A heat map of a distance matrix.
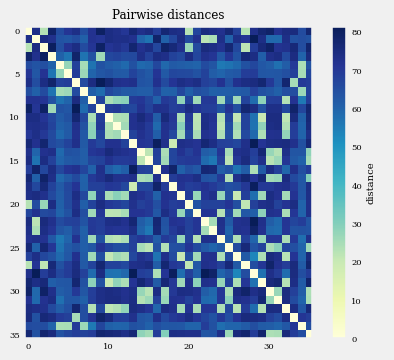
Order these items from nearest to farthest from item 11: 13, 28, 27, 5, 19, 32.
32, 19, 28, 5, 27, 13
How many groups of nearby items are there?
9
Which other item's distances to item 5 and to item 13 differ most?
18
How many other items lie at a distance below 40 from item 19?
9
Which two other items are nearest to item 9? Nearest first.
3, 7
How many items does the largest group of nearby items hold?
10
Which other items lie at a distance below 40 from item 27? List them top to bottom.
0, 2, 20
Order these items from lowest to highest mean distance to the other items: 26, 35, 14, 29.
26, 29, 14, 35
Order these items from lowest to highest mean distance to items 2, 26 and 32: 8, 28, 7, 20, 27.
8, 27, 20, 28, 7
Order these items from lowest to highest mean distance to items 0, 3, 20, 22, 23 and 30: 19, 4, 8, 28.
4, 8, 19, 28
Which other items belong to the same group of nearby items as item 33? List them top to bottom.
6
